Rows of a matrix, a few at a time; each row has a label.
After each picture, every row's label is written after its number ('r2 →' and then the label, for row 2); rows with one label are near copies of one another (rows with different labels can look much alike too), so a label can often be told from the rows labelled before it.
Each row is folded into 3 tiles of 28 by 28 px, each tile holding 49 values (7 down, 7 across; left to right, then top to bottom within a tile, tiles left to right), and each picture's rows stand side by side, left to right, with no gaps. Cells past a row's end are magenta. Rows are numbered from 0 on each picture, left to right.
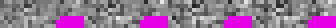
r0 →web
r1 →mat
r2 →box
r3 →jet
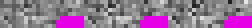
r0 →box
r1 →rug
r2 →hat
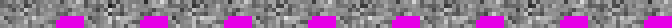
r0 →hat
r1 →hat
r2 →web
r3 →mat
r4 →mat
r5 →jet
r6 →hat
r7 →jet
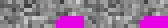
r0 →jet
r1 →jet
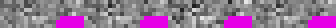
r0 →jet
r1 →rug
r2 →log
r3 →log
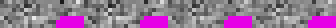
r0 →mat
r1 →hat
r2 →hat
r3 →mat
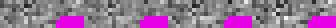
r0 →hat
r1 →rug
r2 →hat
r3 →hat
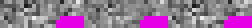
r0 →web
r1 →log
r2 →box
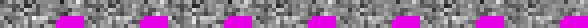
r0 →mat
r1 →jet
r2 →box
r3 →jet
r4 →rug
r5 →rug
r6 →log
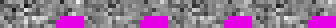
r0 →log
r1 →hat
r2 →jet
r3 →log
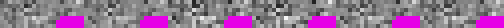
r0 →log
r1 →hat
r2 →web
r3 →mat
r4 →mat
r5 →jet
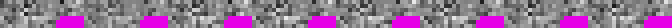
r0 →hat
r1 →web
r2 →jet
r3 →mat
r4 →mat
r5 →mat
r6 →hat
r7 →log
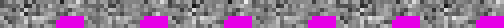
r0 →hat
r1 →jet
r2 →hat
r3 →hat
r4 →web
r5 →log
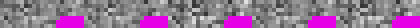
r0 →box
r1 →log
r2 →jet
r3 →jet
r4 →jet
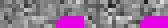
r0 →web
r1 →box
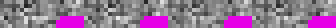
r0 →box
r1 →jet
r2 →jet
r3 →jet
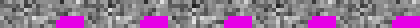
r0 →mat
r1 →web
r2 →box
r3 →log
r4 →mat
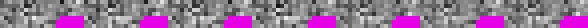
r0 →hat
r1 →web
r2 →jet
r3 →rug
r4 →jet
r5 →box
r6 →jet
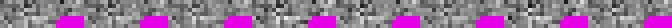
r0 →web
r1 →rug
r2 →box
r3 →box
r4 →hat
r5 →rug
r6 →web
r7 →rug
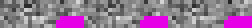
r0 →jet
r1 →mat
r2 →box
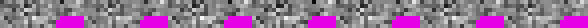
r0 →rug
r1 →mat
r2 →mat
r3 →mat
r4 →hat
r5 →rug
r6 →box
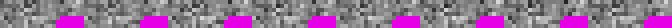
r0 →web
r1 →box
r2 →mat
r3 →rug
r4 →rug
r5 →log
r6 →web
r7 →web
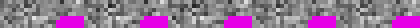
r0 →mat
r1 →log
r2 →box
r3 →rug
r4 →jet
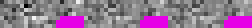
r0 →log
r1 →jet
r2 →jet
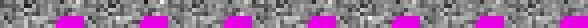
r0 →web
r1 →mat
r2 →jet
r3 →web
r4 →mat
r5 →hat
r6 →rug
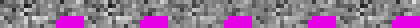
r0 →rug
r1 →rug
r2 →rug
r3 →hat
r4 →hat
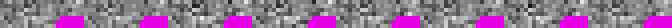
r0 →web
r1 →mat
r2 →jet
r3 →mat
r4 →jet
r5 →web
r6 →log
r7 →jet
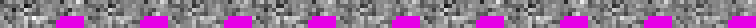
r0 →log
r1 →log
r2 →web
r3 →jet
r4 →jet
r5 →hat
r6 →log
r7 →mat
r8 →jet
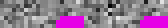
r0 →mat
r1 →hat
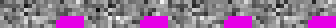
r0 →rug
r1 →log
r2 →jet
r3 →hat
